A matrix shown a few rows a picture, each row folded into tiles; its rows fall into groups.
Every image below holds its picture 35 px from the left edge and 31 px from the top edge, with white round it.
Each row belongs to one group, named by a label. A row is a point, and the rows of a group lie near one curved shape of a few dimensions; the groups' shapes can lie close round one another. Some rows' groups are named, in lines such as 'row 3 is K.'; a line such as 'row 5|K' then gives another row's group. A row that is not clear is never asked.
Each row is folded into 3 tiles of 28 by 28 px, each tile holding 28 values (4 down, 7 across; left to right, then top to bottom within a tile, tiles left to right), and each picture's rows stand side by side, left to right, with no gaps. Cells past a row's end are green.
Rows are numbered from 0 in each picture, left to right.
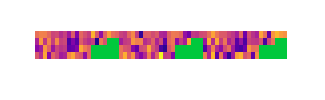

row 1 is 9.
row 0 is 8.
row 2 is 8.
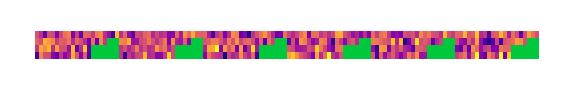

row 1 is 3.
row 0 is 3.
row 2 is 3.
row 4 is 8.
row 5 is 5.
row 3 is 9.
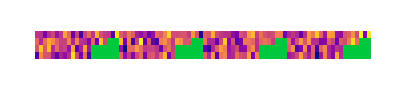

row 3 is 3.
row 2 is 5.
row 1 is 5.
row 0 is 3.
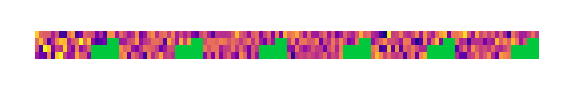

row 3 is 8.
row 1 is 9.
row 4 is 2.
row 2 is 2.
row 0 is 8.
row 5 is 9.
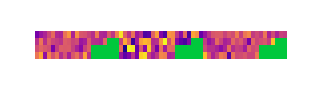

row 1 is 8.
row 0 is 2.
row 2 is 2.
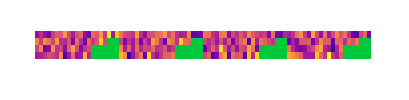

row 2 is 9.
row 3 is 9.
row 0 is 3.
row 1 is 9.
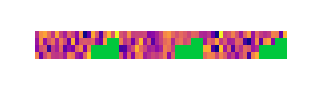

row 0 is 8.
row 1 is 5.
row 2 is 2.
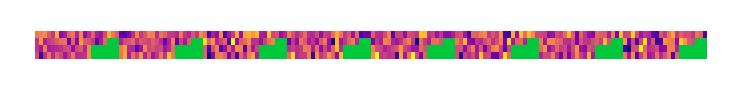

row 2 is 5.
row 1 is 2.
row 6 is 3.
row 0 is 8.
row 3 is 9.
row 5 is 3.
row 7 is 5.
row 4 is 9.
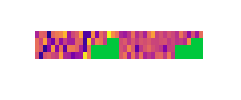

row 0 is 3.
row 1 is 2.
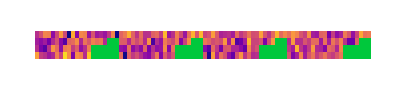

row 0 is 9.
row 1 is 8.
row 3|8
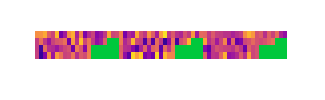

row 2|5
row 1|5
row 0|8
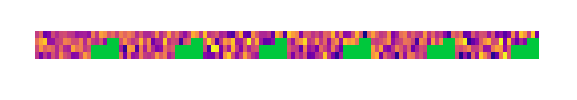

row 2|8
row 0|3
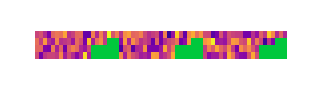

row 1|8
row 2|3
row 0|3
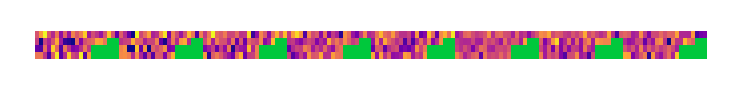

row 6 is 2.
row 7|9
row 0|5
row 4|8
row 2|8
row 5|2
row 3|9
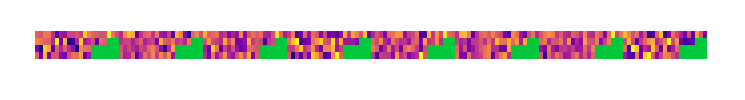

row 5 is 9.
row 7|8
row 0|8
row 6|8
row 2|8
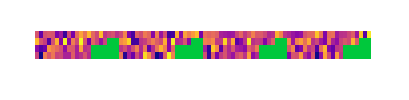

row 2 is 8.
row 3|3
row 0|5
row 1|3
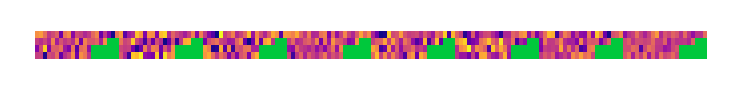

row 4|2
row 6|9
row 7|2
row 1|5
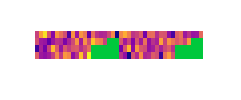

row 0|9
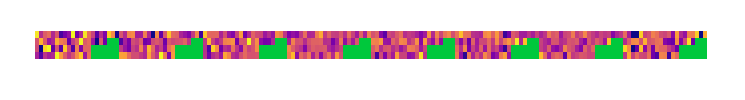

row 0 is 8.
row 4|3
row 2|8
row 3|2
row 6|2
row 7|2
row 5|9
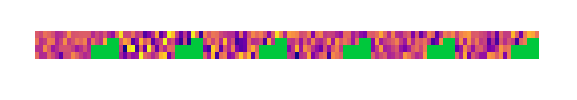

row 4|8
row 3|9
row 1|8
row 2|8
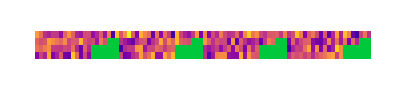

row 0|2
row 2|5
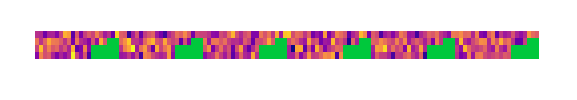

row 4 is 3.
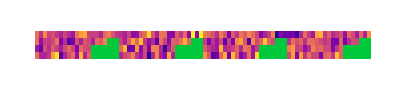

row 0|5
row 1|3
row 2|9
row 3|2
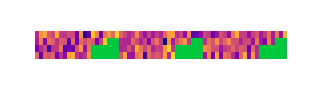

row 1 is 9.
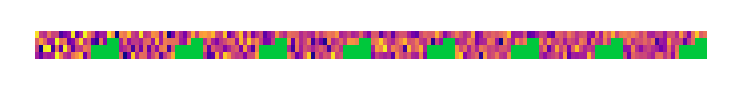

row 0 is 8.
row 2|8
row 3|5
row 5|9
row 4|3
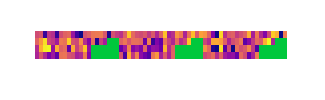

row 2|2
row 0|3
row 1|8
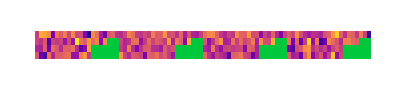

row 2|2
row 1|2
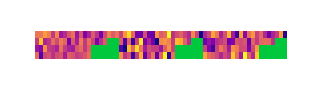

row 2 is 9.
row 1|5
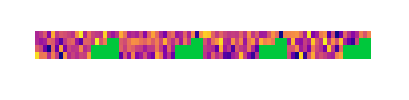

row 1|2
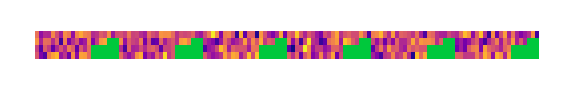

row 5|9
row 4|9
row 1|5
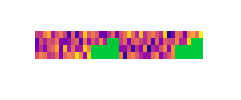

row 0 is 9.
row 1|8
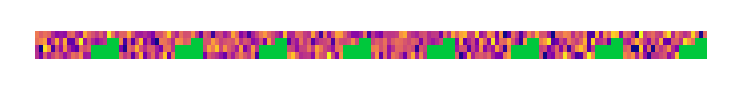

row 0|8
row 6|3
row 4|2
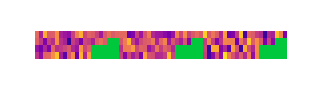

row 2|8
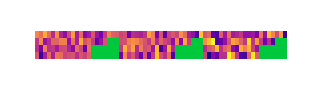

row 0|8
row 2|3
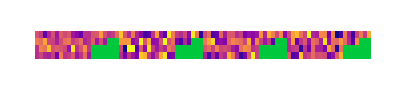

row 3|8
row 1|8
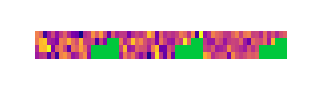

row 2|2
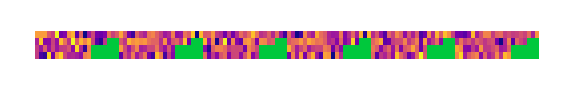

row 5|2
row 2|5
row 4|3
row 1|2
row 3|2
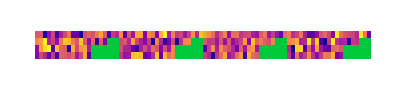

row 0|3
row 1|5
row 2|9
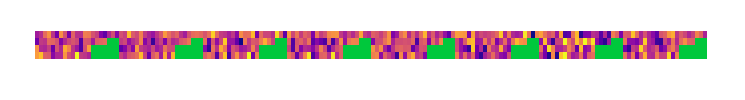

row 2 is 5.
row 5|2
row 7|5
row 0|9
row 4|9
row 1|5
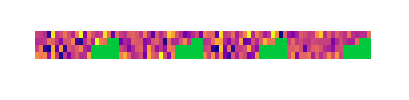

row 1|9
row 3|2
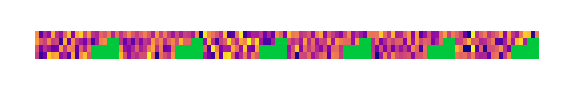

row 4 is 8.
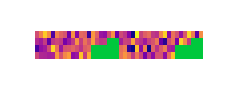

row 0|9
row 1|2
